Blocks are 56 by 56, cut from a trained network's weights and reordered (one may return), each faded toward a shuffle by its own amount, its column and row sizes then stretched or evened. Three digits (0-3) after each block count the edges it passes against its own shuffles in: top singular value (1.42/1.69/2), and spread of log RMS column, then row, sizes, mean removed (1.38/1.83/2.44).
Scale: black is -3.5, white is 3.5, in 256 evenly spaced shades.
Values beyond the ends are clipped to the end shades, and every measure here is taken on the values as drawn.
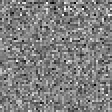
0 0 2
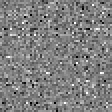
0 0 2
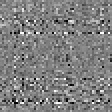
3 2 3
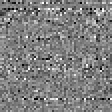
1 0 3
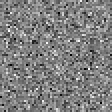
0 0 2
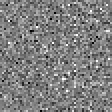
0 0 0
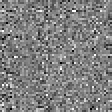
1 2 2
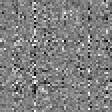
1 3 1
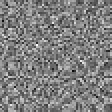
3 0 0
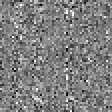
0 3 0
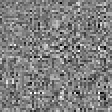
3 2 2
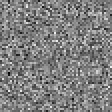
2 0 0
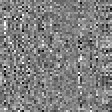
3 3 1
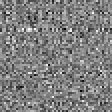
3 1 2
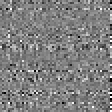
3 1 3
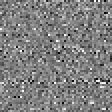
1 0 3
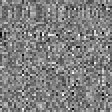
3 1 1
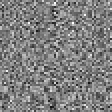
3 1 0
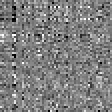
3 3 2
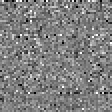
0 0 2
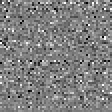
0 1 3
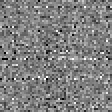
0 1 3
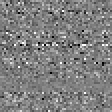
0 1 3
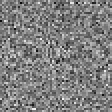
2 0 1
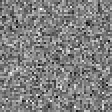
0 0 0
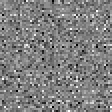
0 2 3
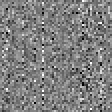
2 3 0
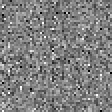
0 2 0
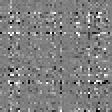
1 3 3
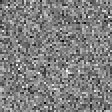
1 0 0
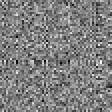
3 2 1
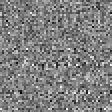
2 0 2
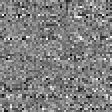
2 1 3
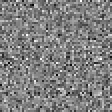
2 0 2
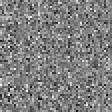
0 2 1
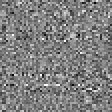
2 0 2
